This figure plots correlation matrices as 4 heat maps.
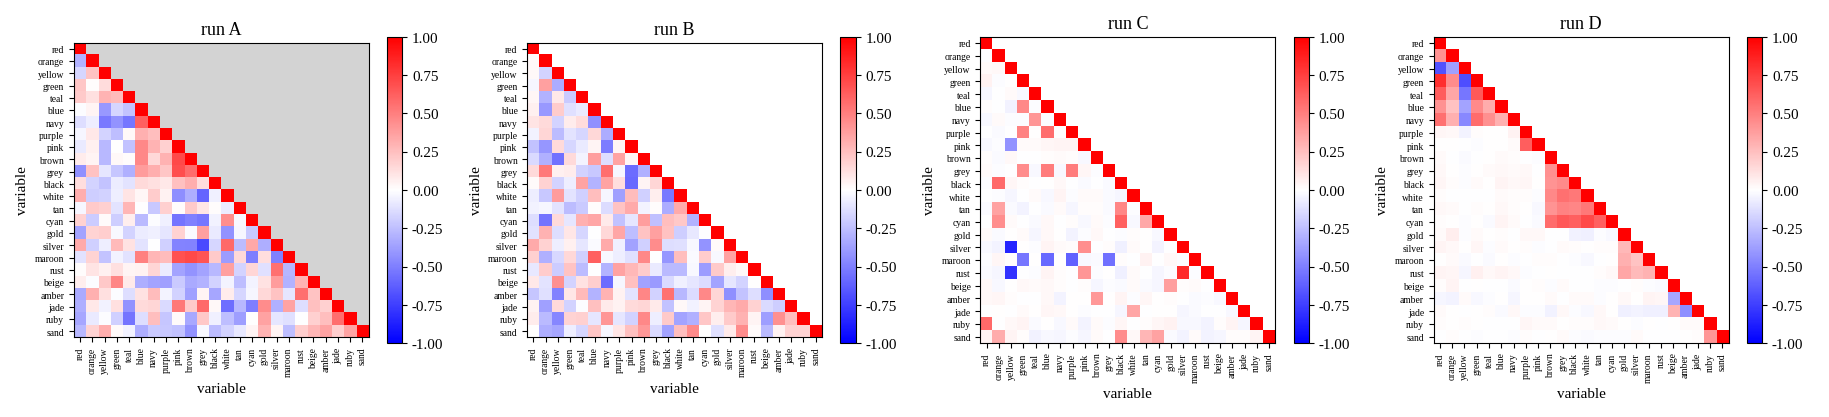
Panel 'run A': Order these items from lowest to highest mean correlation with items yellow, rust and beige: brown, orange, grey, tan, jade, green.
brown, grey, tan, jade, orange, green
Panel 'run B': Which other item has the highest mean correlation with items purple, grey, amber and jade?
gold
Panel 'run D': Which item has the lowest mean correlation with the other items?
yellow
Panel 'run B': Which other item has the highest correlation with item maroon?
blue
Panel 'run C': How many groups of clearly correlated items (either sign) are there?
8
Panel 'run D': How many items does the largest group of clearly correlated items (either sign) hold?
7
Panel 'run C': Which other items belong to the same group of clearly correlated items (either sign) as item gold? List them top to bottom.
beige
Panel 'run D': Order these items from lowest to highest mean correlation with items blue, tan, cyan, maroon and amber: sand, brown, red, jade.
jade, sand, red, brown
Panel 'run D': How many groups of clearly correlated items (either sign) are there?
6
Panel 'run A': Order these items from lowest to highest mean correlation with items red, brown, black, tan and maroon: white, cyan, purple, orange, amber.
amber, cyan, white, orange, purple
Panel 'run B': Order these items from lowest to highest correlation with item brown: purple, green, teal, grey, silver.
grey, silver, teal, green, purple
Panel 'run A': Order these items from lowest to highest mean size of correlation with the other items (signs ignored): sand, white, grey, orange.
orange, sand, white, grey
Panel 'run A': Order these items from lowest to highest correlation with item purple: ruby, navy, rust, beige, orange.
beige, ruby, rust, orange, navy
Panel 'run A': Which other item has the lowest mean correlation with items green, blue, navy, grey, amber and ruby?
teal
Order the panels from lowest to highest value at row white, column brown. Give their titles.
run A, run B, run C, run D
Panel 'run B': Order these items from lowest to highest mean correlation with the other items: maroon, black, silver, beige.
beige, black, silver, maroon
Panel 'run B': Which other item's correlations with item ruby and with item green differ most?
orange
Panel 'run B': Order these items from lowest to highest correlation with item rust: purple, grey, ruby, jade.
grey, ruby, jade, purple
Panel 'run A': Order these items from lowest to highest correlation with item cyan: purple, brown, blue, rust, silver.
brown, blue, purple, rust, silver
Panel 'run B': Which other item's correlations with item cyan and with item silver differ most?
amber
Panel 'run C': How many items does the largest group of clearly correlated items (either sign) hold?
5
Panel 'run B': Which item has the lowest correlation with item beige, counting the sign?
navy
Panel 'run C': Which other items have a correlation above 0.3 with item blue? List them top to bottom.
green, purple, grey
